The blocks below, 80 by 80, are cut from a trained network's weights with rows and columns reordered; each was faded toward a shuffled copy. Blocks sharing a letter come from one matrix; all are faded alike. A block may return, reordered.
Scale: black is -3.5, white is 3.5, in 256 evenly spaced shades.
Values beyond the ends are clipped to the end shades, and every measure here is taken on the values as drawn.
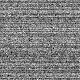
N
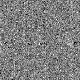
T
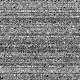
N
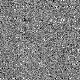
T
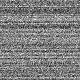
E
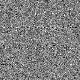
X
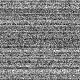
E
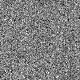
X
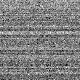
N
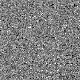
T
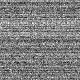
E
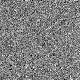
X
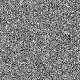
X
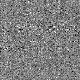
T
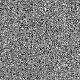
T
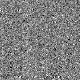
T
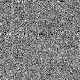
X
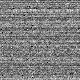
N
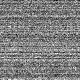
E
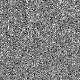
T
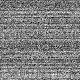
E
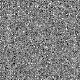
T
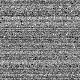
N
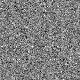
X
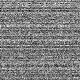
E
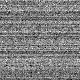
N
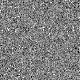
T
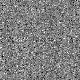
T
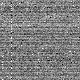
N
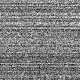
E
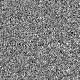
X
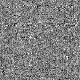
X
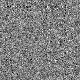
X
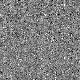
T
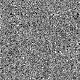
T
